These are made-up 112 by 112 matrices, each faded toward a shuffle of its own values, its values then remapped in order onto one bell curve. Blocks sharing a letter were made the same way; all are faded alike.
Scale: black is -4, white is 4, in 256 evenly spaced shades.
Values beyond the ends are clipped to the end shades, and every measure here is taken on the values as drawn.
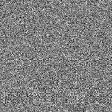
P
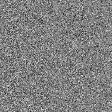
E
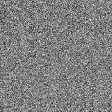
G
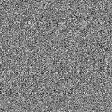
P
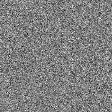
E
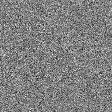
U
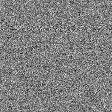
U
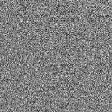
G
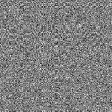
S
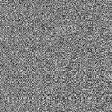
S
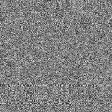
P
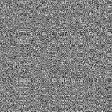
S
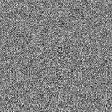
G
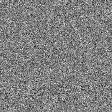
U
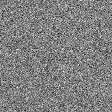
U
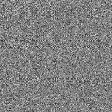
P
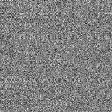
G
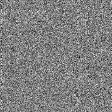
E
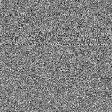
P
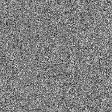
E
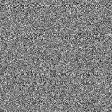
P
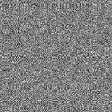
S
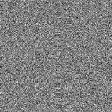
G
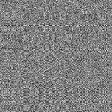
S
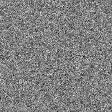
U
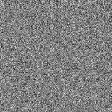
G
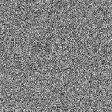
G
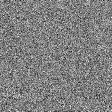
U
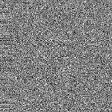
P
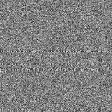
P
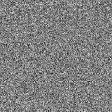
P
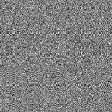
S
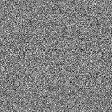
G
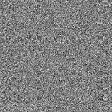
G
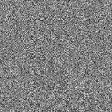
G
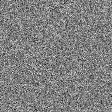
U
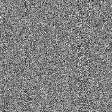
E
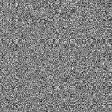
S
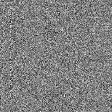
E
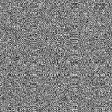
S
